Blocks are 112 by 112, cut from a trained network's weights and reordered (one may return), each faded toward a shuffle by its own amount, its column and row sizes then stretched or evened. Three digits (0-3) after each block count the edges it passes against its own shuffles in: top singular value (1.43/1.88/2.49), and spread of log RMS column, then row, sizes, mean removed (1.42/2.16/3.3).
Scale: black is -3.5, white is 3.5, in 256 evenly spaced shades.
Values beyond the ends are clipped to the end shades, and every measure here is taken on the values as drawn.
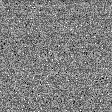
0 0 0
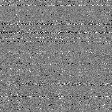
0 1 3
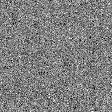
0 0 1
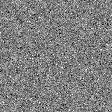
0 0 0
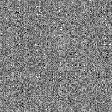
2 1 1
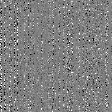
0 3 0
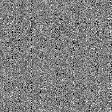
1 2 1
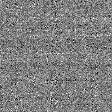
0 2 0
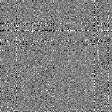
2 2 2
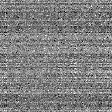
3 2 0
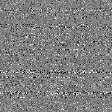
1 2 3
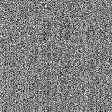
2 0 0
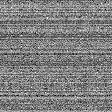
3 0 1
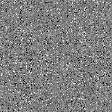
1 2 1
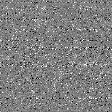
1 1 2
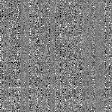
0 3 0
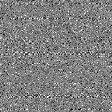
2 0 2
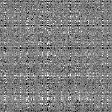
3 3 1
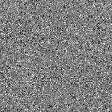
2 0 1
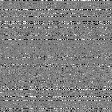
3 0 3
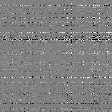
2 2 3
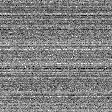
3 0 2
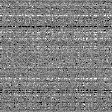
3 2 2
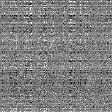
3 3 1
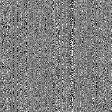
1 3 0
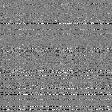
2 0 3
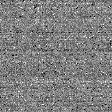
1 1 1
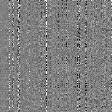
3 3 1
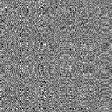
3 2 1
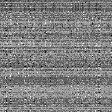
3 2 0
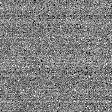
1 1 0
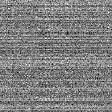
3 2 0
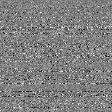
0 0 3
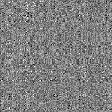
2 1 2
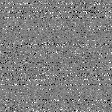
0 0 3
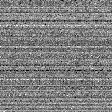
3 0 2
